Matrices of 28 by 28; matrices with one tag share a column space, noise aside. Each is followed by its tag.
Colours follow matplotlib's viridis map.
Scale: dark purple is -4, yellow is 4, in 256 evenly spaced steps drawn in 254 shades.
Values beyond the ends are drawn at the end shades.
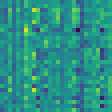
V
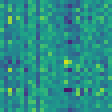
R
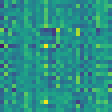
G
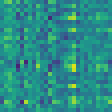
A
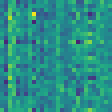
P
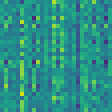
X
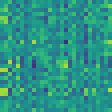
R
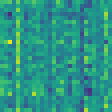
P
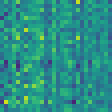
A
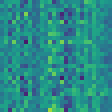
P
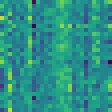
X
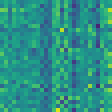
V
